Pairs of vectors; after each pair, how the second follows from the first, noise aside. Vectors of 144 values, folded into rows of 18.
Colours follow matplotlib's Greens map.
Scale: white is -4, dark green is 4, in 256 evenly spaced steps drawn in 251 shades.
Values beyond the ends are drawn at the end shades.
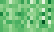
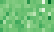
partly zeroed.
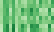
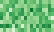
sign-scrambled.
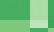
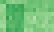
reversed, negated, shrunk.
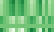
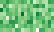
shuffled.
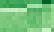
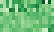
sign-scrambled.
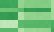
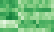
copied.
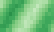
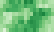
wrapped around.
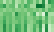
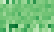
reversed, partly zeroed.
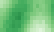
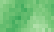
shrunk.
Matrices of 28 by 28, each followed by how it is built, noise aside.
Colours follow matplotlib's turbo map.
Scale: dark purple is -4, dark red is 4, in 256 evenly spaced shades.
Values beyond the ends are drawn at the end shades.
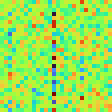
uneven columns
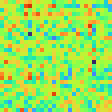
low rank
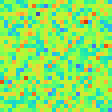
Hankel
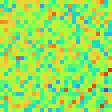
Hankel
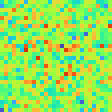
blocks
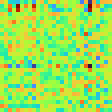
low rank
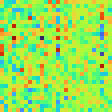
uneven columns
